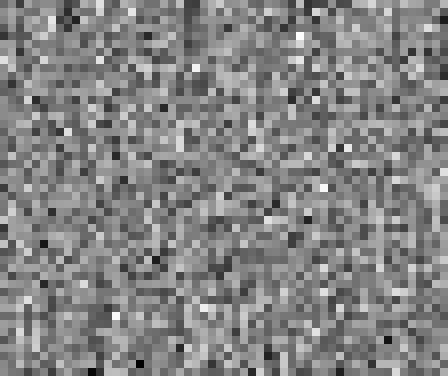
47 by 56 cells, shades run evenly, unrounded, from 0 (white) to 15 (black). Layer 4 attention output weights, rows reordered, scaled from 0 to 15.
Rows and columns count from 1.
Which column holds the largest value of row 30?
37
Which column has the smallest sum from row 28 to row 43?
3
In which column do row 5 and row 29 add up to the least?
38
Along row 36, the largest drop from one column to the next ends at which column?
55
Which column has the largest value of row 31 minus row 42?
6
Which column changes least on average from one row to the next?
53
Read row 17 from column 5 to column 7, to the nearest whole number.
11 7 10
